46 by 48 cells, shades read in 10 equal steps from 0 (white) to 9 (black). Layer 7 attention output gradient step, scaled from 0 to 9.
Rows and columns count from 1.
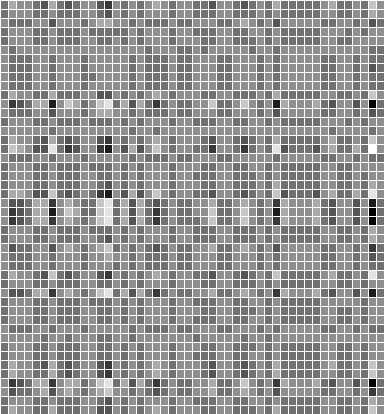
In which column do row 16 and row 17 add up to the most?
14
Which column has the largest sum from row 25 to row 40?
47
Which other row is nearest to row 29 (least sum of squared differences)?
8
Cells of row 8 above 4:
20
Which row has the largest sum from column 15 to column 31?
17
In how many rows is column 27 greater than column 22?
7
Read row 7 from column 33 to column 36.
5 4 5 4
